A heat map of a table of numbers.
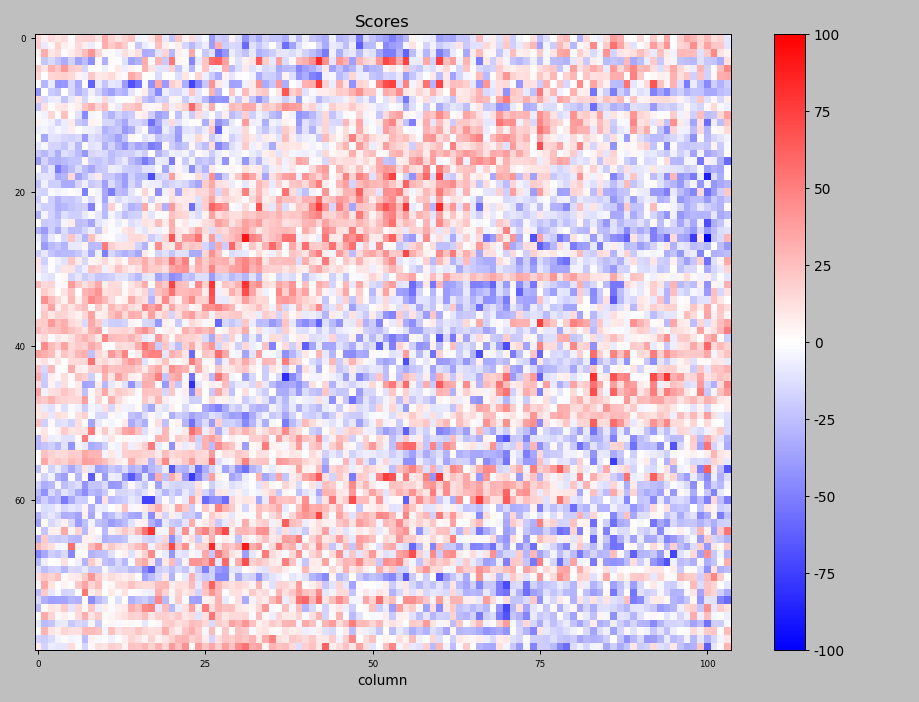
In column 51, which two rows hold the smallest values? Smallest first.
40, 37
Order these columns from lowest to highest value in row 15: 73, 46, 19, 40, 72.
19, 40, 46, 73, 72
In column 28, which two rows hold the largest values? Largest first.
64, 68
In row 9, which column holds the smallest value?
83
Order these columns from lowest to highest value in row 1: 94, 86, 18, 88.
88, 18, 94, 86
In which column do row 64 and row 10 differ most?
17
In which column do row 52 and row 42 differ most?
55
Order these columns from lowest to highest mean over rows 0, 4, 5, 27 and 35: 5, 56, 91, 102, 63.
63, 56, 91, 5, 102
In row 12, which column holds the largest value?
75
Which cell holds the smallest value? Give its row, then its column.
26, 100
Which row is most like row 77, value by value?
54
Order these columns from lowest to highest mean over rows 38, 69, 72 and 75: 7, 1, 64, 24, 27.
64, 24, 27, 1, 7
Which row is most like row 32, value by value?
66
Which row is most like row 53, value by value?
67
